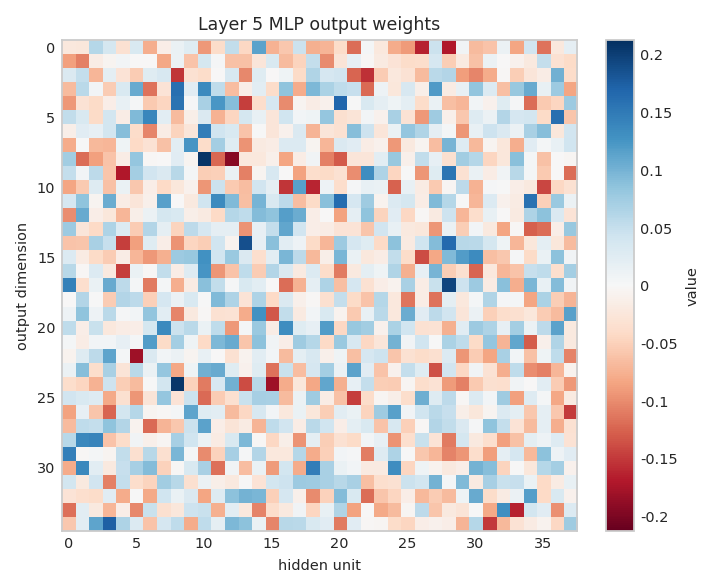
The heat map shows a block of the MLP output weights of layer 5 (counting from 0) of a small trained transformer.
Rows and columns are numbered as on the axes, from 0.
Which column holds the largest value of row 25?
26
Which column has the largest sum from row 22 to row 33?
1
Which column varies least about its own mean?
23
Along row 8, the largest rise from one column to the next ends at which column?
10
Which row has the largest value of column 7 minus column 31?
34
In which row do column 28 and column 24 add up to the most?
14
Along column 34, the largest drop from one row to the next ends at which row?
4
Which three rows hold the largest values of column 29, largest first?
15, 31, 8
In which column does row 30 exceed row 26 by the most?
18
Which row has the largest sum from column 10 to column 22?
11
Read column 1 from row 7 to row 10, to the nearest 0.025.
0 -0.125 0 -0.05
